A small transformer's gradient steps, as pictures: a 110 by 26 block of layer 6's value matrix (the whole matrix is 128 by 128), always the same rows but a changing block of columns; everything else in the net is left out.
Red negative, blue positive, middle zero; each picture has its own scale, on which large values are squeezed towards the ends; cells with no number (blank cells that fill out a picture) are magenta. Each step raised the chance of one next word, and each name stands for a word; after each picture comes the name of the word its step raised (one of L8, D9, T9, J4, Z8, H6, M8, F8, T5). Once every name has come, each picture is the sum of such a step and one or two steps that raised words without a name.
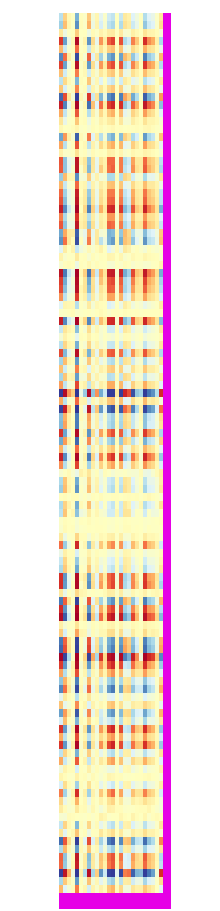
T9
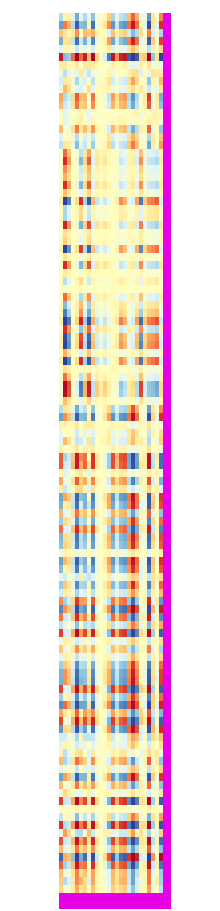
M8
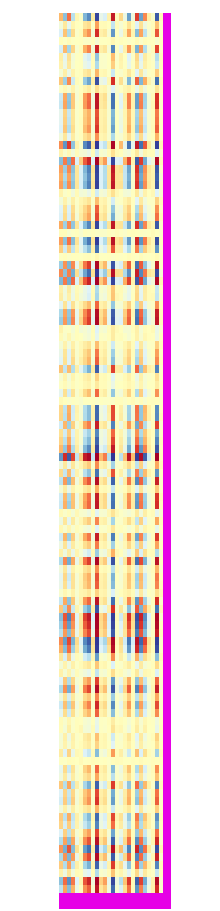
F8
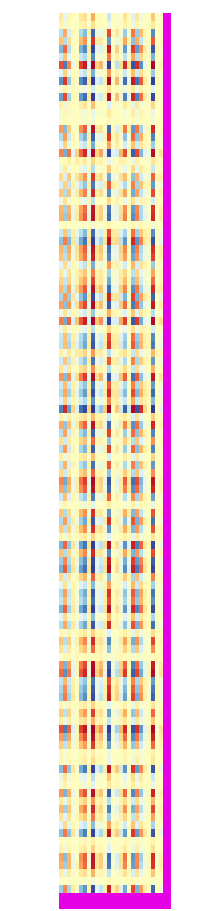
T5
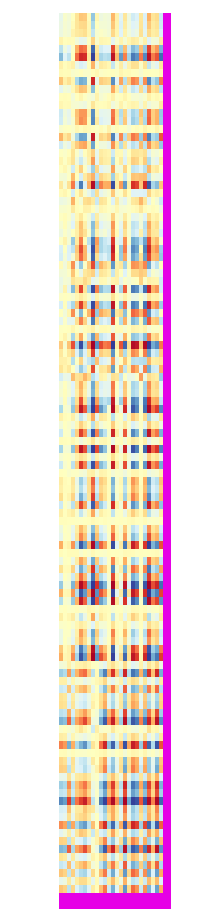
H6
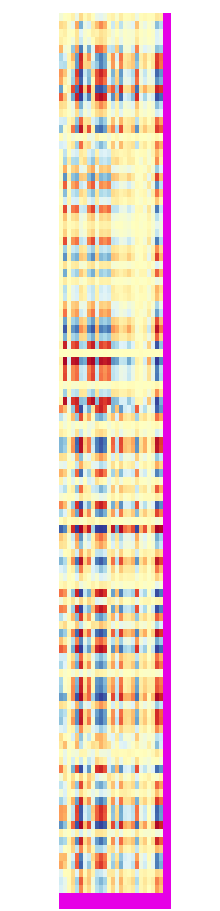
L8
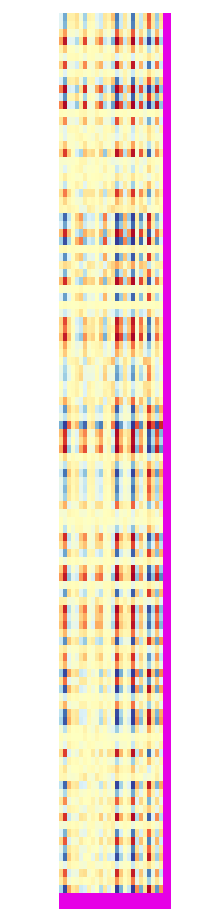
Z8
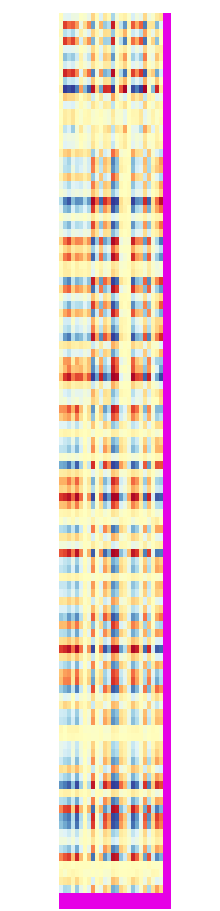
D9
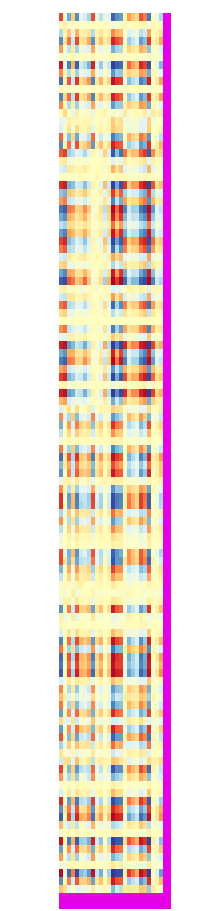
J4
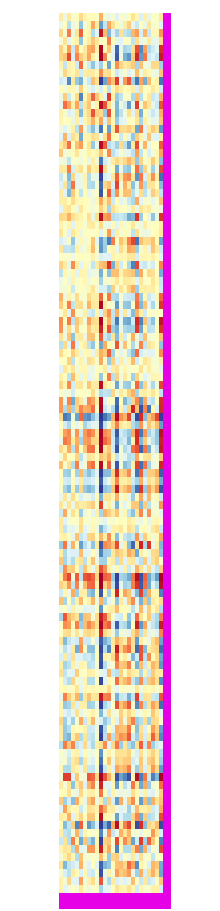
H6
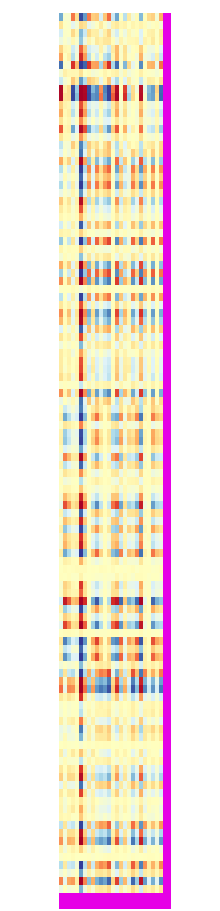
F8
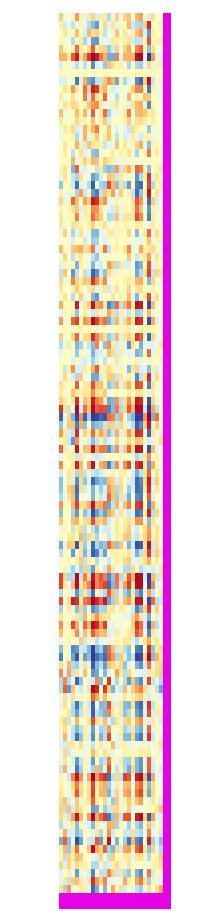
H6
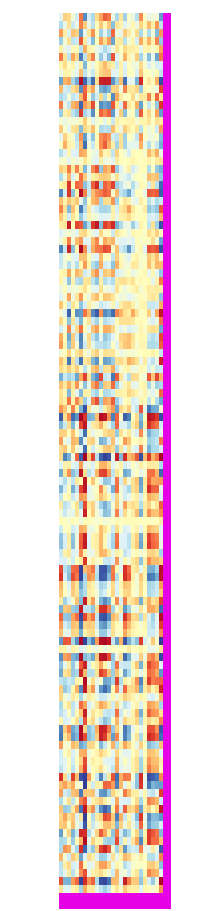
F8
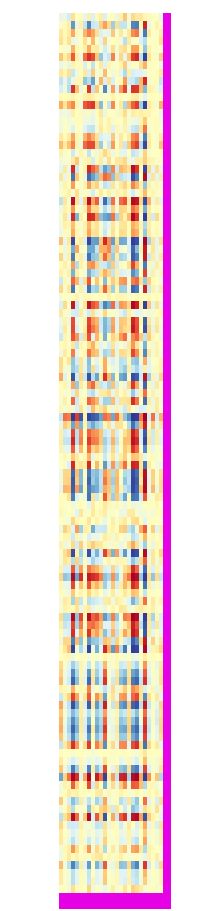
D9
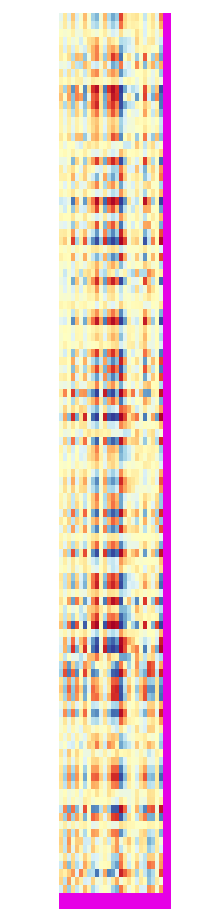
T9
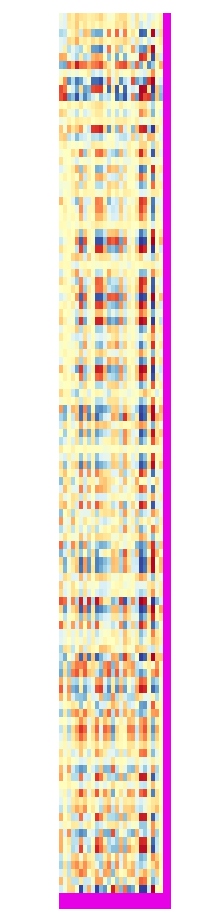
T5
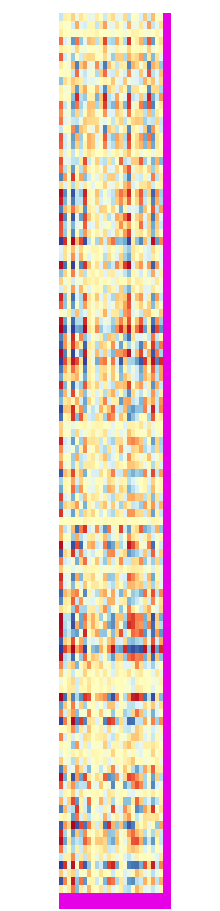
L8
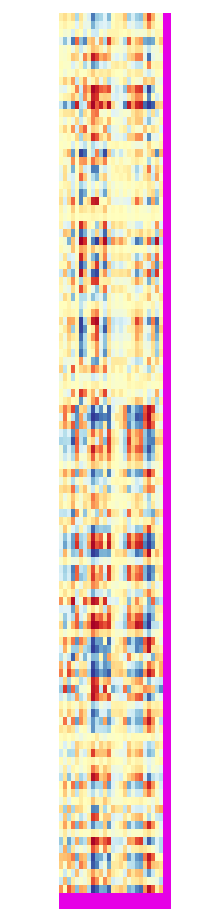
Z8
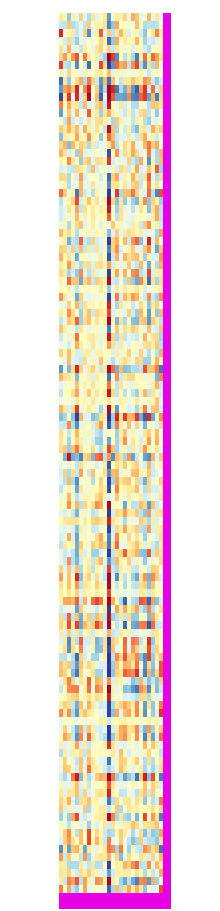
F8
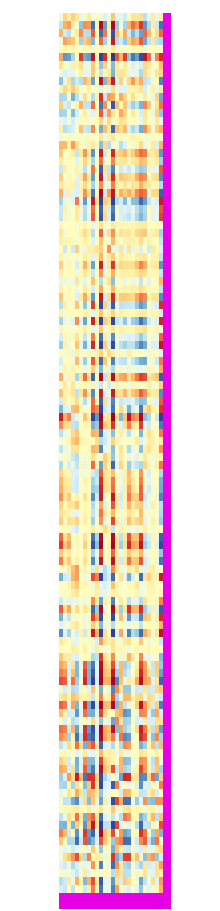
M8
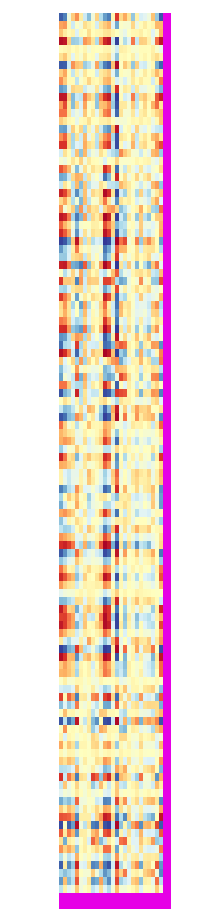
J4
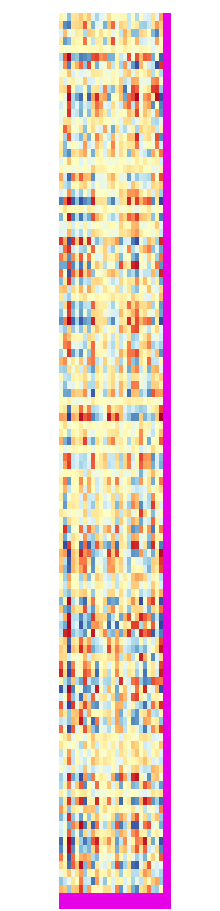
M8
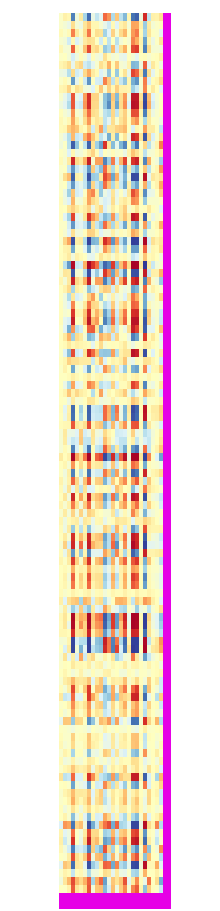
F8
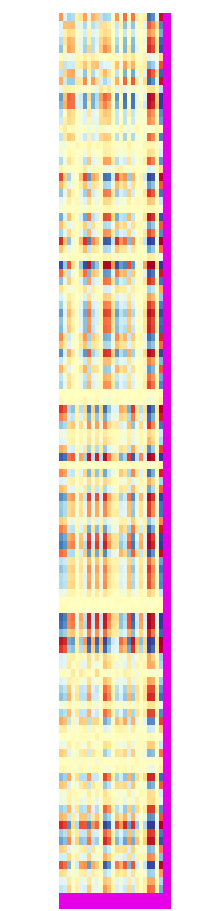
F8
